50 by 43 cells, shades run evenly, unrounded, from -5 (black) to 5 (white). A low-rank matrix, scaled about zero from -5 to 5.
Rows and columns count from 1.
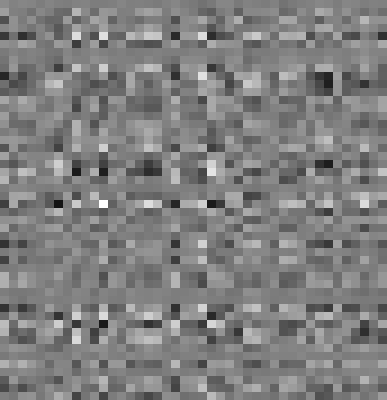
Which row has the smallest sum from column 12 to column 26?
22
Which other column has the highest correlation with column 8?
27
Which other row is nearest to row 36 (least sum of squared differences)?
35
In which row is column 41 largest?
26
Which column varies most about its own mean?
12
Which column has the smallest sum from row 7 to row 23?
37
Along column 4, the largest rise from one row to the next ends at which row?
6
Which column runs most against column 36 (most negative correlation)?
8
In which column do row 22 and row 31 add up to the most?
24
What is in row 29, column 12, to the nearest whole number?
-1
